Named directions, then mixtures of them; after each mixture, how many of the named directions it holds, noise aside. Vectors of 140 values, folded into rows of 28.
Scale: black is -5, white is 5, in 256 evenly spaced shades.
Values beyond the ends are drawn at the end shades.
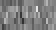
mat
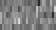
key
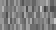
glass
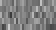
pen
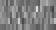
four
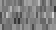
two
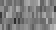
three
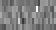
four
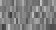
one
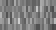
three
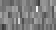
three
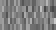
one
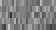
one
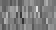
one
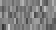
two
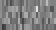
three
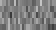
two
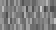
one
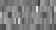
three
